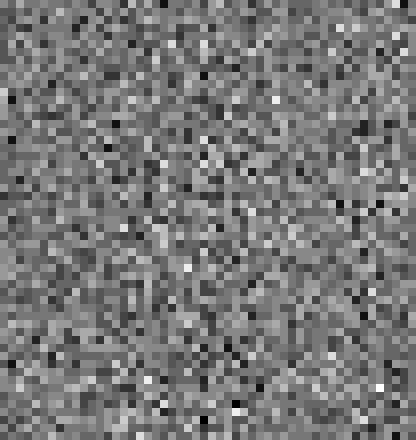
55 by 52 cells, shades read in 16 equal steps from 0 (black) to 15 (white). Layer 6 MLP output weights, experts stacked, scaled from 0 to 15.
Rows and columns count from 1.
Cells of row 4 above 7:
20
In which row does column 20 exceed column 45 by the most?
29
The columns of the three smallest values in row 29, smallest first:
28, 10, 45
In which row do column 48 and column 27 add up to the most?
49
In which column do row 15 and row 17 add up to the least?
24
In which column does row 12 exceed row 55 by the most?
1
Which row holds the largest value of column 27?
51
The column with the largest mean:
35
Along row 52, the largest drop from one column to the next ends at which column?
21
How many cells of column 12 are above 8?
15
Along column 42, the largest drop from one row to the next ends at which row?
46
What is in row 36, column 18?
3
